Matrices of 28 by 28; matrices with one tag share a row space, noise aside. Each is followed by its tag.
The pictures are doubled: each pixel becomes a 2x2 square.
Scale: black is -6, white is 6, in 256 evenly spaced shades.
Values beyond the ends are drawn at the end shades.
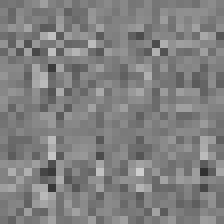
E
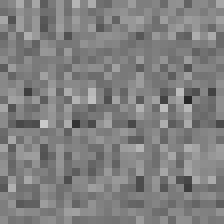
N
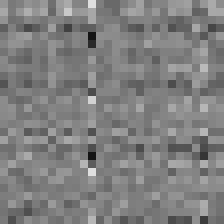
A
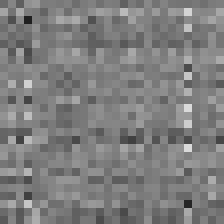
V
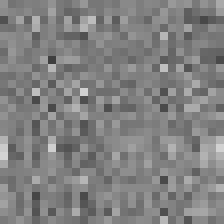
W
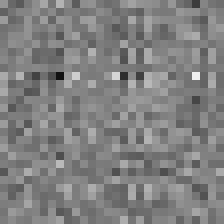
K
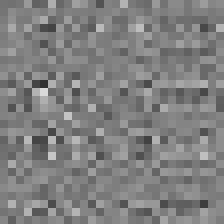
E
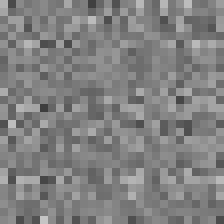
N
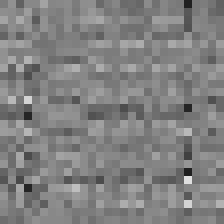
V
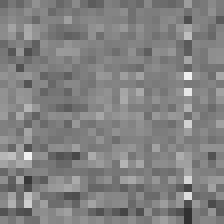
V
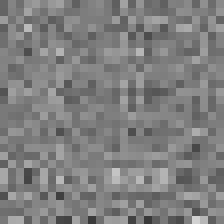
K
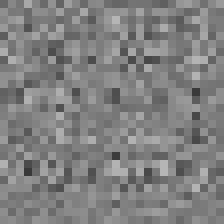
K
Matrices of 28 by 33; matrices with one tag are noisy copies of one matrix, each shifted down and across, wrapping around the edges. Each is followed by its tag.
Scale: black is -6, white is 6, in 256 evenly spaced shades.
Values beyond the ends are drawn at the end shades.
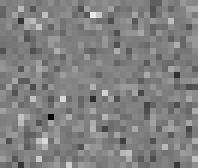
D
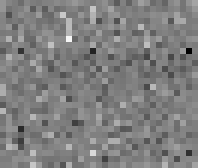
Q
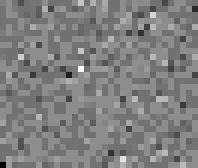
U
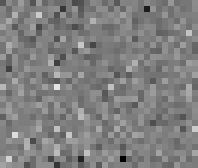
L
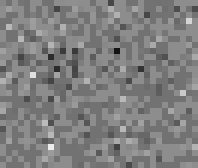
L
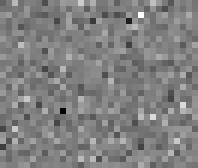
U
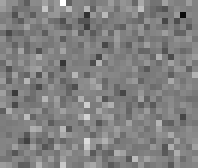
Q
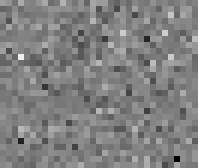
D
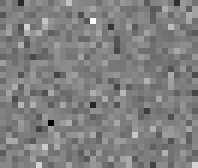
D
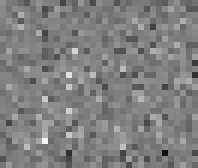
Q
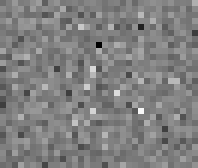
D
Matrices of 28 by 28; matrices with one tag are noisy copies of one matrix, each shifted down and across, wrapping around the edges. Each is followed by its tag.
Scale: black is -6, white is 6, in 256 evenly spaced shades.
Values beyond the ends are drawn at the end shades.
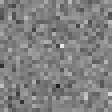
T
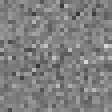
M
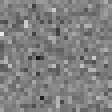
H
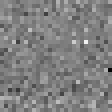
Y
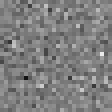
H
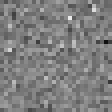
H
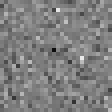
T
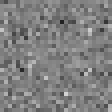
T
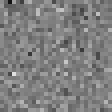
T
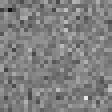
H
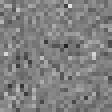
T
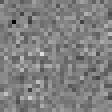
M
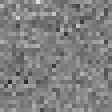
M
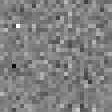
T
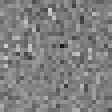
H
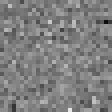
H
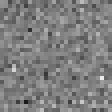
H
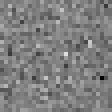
H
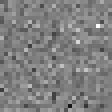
M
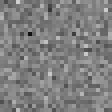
H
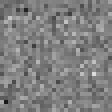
Y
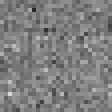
Y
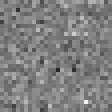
M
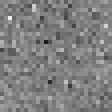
H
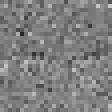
Y
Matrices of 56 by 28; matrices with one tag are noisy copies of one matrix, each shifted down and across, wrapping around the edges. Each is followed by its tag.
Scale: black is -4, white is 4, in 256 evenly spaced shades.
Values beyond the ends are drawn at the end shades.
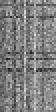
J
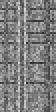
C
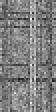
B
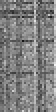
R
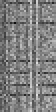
C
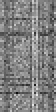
B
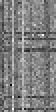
J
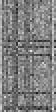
B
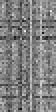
J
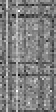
J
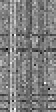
B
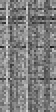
R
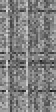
R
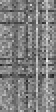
J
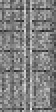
C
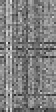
B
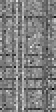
C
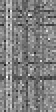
B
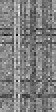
B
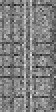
C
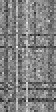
J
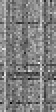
R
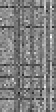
C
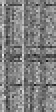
R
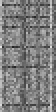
C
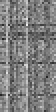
R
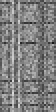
C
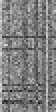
J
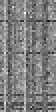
R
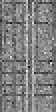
C
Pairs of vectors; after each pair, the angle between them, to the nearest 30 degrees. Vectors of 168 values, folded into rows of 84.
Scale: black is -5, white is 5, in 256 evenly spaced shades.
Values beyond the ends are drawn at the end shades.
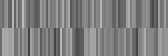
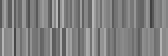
60 degrees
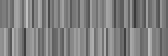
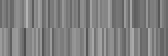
30 degrees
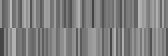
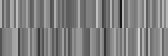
60 degrees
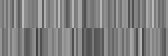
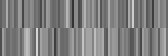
150 degrees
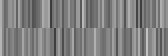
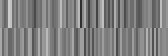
60 degrees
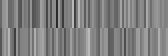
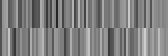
30 degrees
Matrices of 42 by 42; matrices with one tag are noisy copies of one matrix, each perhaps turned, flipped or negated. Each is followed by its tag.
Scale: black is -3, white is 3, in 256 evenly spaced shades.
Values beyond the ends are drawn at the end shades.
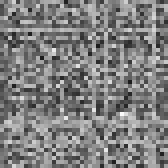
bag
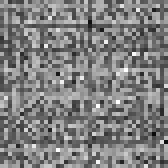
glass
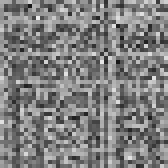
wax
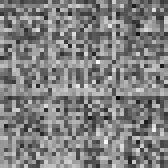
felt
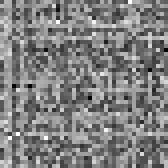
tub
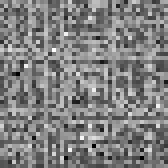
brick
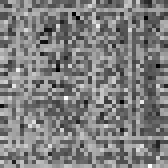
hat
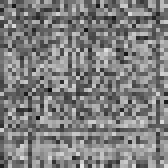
hat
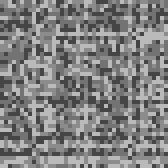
tub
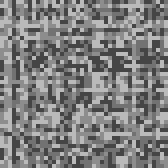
tub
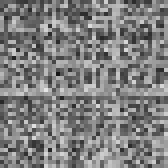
felt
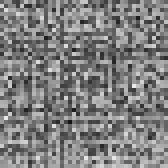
brick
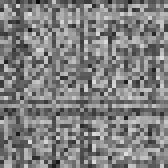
wax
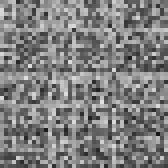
felt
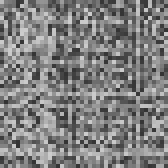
bag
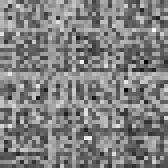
felt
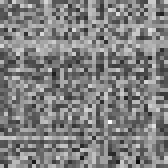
bag
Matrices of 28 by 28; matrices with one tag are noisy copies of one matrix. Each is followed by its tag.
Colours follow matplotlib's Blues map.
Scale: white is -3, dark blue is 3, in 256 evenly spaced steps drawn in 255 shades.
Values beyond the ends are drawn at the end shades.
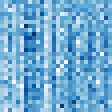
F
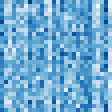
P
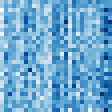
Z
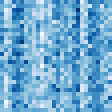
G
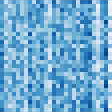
P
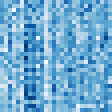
F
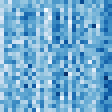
Z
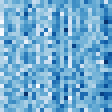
Z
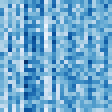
F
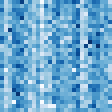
G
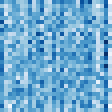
P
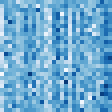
Z
